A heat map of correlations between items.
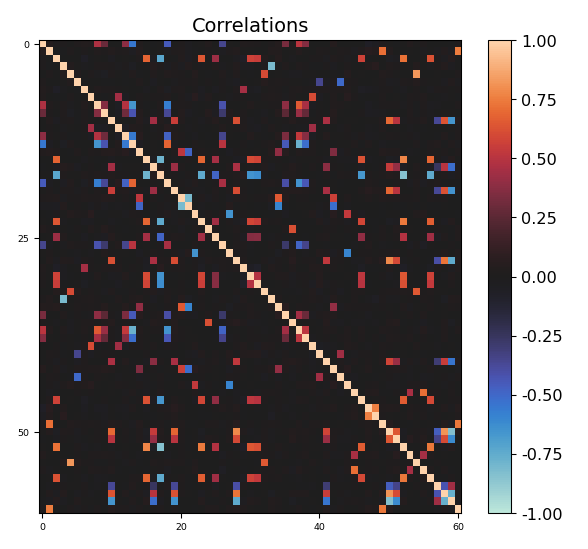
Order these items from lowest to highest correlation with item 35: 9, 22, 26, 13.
13, 26, 22, 9
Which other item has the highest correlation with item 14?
20
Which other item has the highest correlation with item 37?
8
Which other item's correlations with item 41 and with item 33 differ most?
3
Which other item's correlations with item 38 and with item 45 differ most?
55
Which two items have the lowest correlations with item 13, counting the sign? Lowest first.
37, 8
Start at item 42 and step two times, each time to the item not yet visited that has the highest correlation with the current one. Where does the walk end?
34
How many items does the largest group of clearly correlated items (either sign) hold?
10
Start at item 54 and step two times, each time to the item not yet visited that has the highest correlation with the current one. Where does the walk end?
32
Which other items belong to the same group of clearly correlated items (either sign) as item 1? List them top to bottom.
49, 60
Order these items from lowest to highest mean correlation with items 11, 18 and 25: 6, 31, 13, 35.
35, 6, 31, 13
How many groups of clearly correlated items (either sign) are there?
14
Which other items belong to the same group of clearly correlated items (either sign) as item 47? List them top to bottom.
48
